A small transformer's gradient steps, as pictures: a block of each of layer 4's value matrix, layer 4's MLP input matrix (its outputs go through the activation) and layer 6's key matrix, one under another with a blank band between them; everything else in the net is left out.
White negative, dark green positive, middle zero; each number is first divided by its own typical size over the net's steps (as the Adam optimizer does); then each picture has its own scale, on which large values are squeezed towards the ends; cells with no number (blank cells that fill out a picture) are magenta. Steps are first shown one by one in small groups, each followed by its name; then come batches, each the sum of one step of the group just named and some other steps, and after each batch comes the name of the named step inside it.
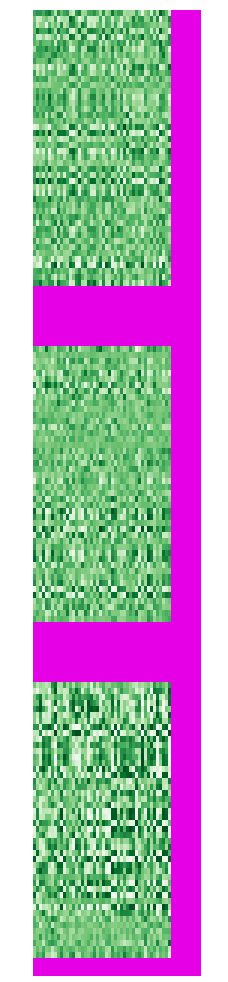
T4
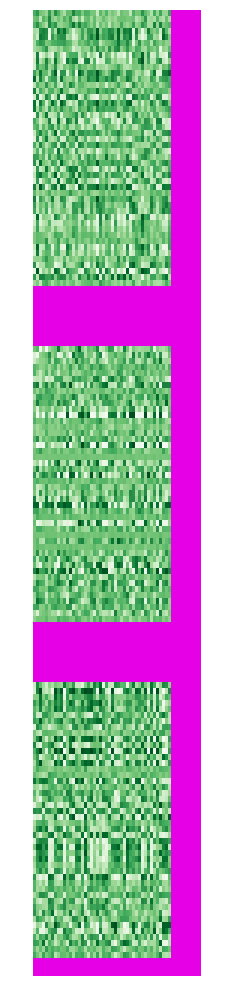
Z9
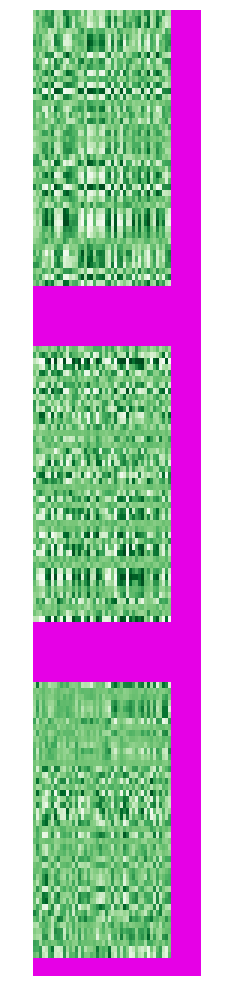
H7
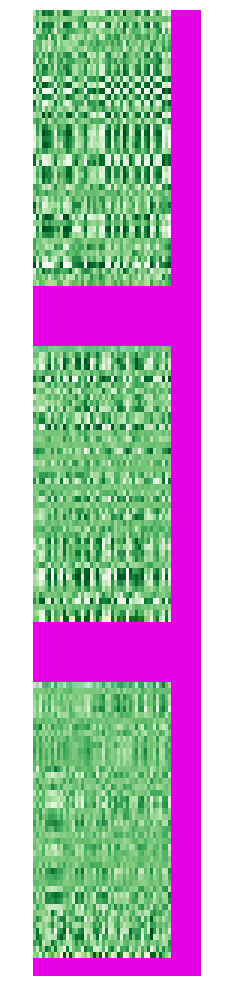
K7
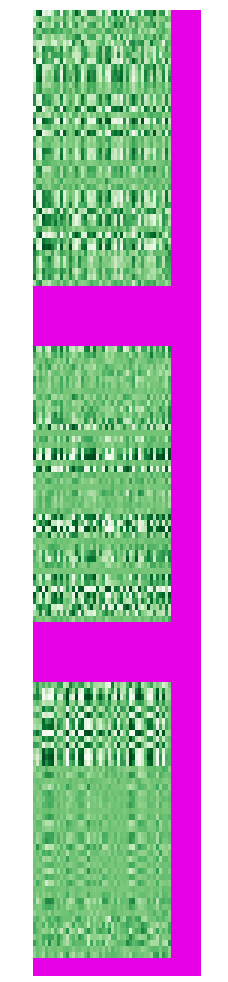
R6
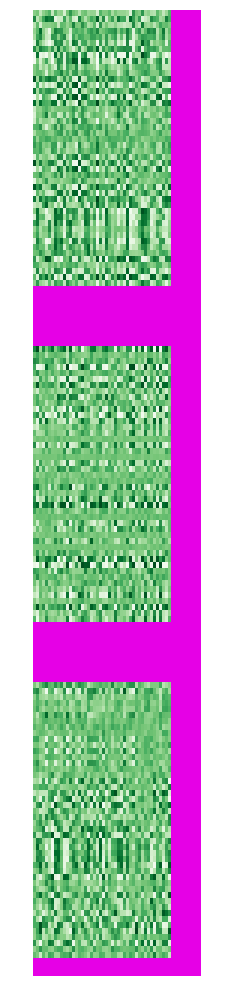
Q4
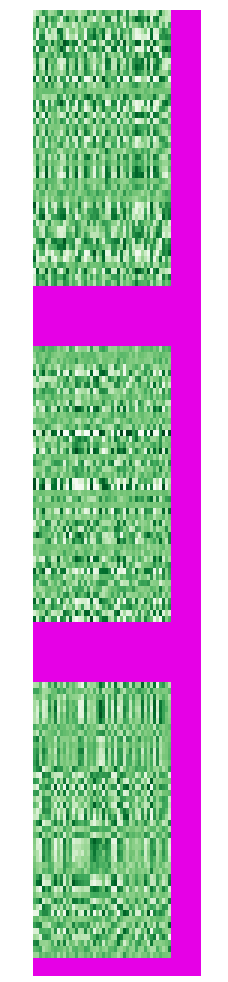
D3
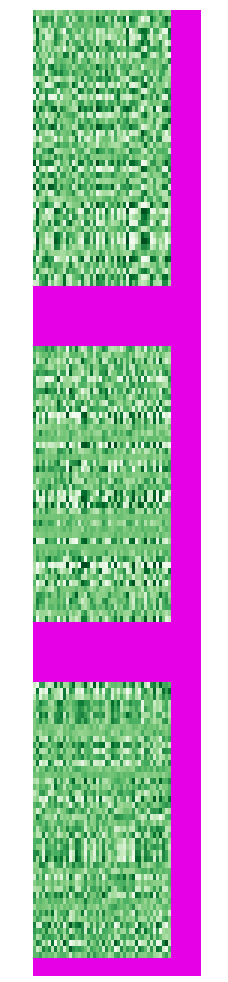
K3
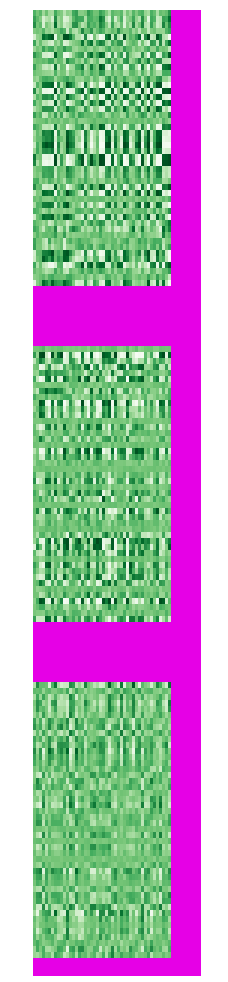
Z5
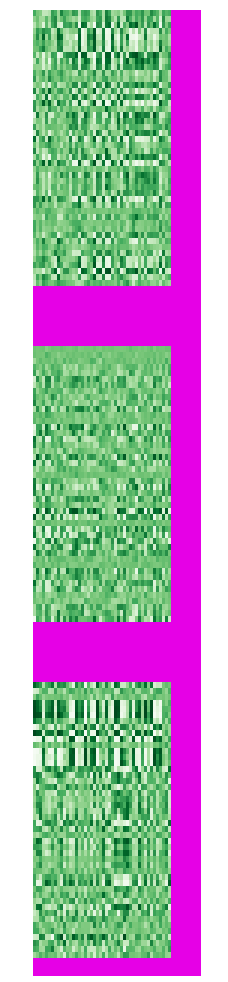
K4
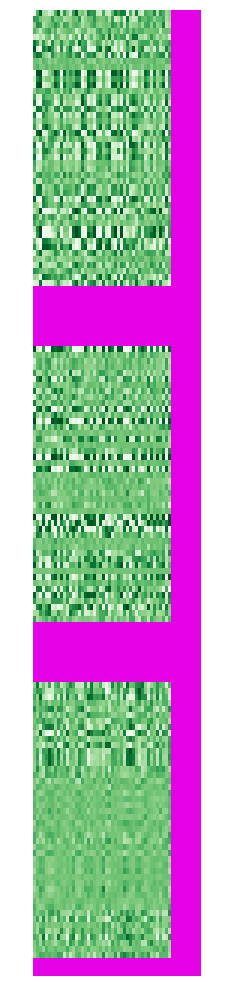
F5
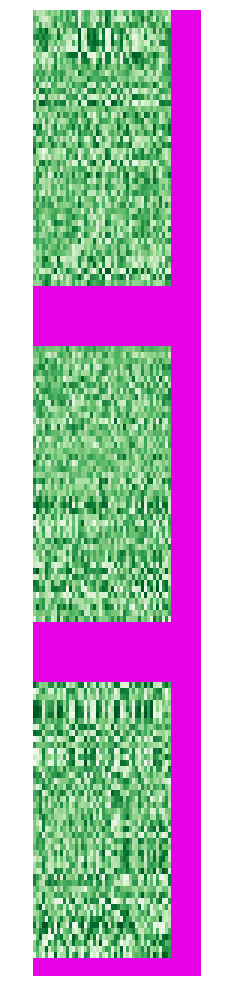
K4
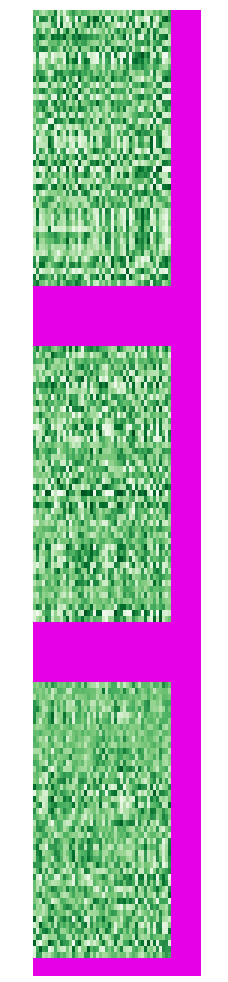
Q4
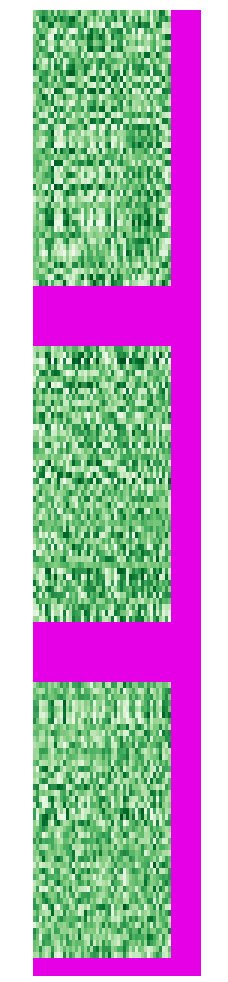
H7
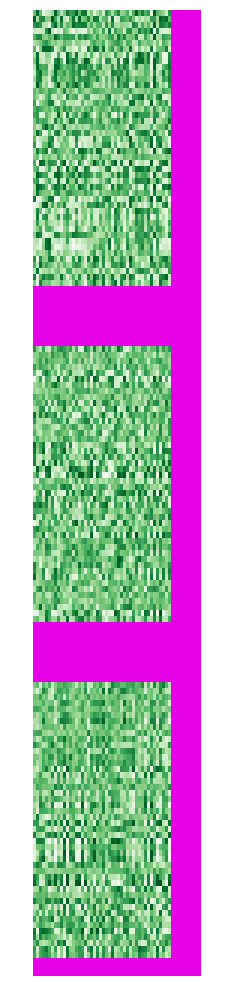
F5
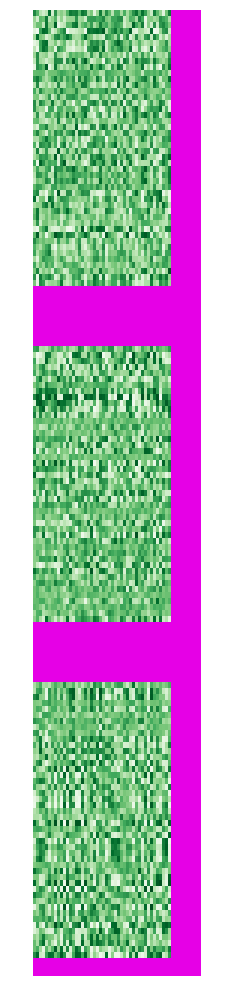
Z9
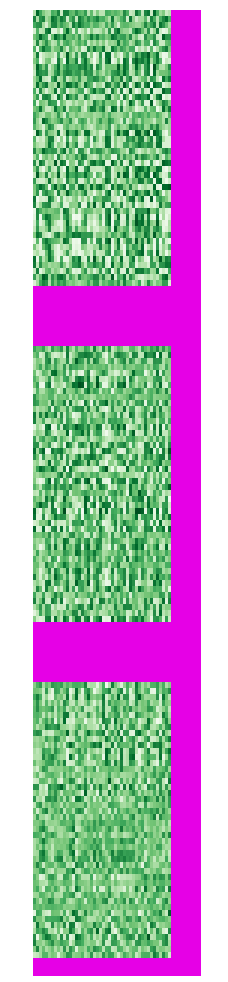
R6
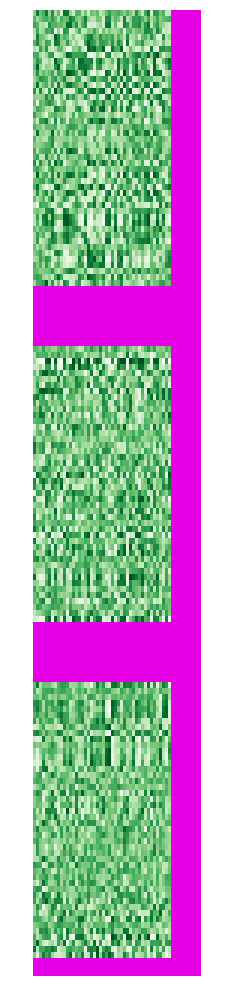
H7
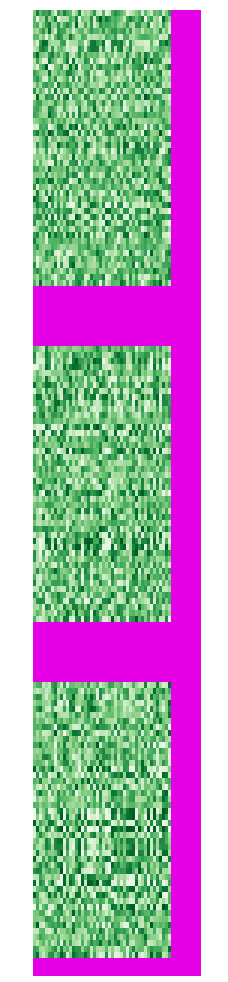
T4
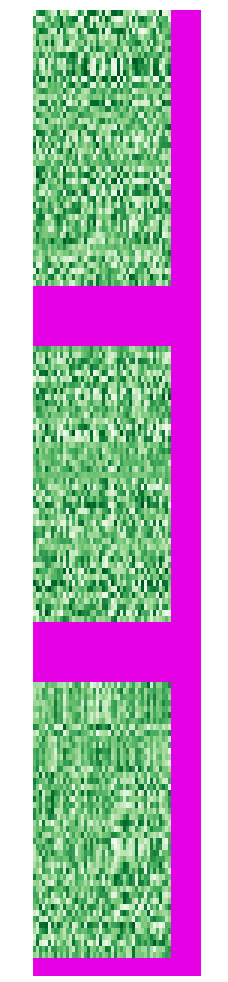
D3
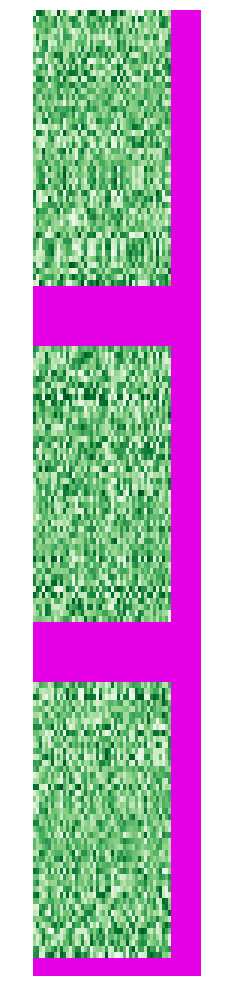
R6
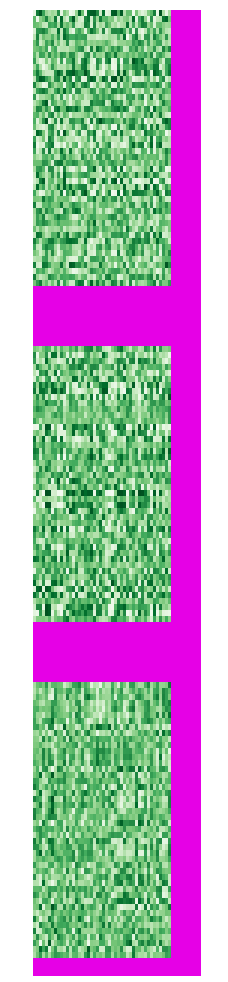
R6
